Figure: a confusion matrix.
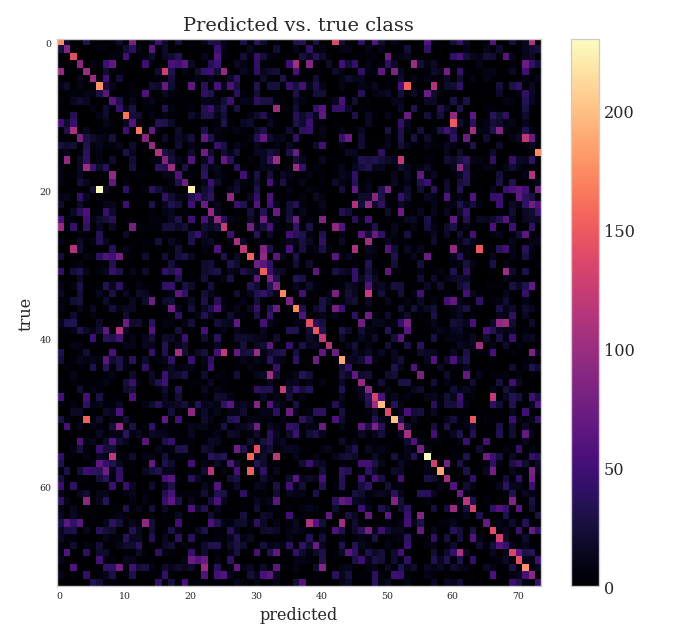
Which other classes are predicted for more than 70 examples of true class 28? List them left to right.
2, 31, 45, 60, 64
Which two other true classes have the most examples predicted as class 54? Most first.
3, 44
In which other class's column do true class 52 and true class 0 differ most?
42
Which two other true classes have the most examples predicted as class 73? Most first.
15, 20
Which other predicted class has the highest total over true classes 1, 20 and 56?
6
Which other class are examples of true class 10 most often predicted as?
60
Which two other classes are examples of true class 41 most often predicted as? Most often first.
64, 32
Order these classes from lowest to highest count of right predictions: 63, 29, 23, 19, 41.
19, 23, 41, 63, 29
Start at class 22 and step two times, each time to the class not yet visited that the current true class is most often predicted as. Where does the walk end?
32
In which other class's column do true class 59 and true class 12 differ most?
2
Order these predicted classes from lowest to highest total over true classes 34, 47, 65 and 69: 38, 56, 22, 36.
56, 22, 36, 38
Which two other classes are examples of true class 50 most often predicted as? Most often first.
20, 35
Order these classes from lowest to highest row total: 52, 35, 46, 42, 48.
46, 35, 48, 52, 42
